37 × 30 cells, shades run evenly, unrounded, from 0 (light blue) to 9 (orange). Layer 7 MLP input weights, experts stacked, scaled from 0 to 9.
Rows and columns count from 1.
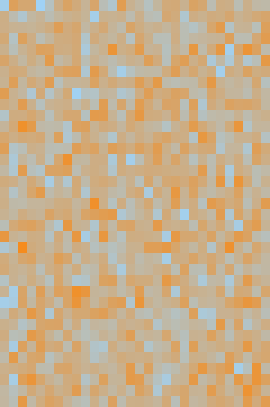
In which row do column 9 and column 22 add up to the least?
9
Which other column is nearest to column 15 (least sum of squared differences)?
4
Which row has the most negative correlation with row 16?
33
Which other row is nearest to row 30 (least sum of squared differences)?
3
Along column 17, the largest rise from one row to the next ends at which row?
19
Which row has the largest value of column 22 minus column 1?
1
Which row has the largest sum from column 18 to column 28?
17
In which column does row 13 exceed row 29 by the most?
23
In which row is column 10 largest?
27
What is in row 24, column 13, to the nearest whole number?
2
